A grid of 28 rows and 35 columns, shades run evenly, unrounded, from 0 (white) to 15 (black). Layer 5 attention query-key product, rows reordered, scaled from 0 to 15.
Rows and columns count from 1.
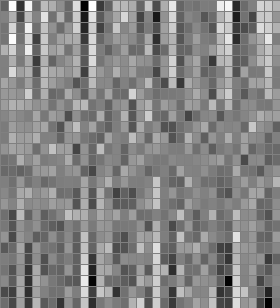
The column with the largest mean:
23
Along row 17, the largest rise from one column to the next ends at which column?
21
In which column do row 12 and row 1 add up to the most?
11
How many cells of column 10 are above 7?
14
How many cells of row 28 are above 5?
28
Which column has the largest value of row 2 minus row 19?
20
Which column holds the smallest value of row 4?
2
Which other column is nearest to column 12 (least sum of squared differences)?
29
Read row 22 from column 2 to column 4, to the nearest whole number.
11 6 7
